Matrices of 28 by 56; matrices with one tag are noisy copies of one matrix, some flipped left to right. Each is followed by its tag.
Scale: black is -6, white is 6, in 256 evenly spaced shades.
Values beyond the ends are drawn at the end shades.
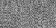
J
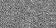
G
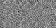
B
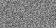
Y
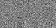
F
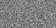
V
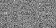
G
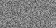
Y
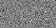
Y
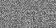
G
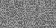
J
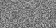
V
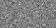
V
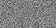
F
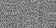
G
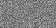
F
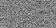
Y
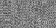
J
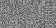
J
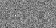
V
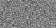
Y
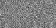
B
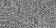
J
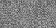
J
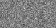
V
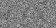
V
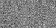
J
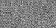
J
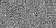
J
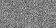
G
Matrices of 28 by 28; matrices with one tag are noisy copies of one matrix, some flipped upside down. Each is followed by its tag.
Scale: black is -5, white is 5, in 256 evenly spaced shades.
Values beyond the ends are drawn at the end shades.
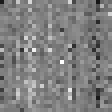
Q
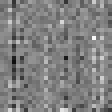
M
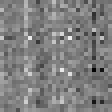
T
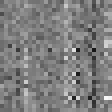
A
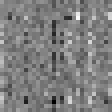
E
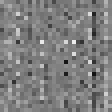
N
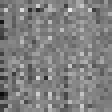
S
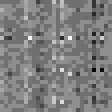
T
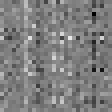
T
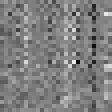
A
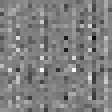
N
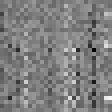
A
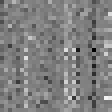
A
